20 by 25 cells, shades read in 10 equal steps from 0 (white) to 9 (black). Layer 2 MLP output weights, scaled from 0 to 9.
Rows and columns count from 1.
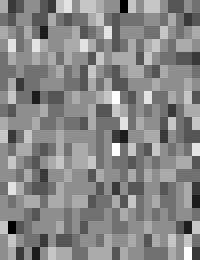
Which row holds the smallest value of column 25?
12
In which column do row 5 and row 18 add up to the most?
24
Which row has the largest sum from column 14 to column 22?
15
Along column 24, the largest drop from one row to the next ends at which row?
19
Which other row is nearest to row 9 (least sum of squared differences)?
17
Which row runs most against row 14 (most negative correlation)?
9
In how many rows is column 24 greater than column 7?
6
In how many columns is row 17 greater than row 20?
11
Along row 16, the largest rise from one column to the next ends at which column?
25
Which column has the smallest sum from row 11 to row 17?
8
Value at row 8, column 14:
2
